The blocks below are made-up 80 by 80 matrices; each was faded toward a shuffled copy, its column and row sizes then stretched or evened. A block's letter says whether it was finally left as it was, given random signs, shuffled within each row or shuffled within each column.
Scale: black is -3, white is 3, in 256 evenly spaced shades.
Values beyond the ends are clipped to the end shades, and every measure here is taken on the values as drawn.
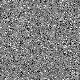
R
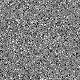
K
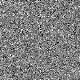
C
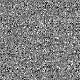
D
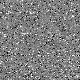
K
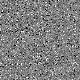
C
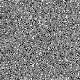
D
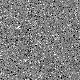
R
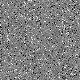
R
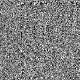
D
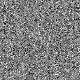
C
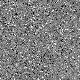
R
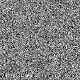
D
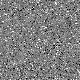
K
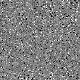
D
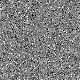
R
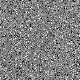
C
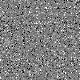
C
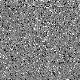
C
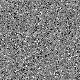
R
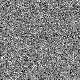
K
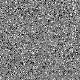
C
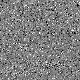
K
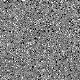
D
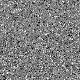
K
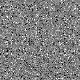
D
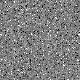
R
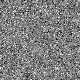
K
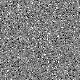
C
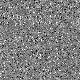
K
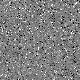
R
